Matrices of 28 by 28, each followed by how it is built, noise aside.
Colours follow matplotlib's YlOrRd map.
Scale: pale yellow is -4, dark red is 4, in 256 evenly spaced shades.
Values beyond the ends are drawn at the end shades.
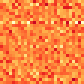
uneven rows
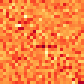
banded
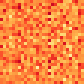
repeating rows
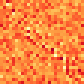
banded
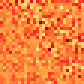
upper triangular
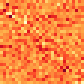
banded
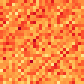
Hankel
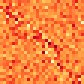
banded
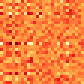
low rank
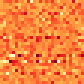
uneven rows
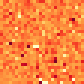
sparse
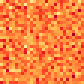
repeating rows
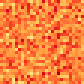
repeating rows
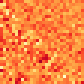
lower triangular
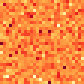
sparse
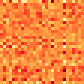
low rank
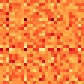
low rank
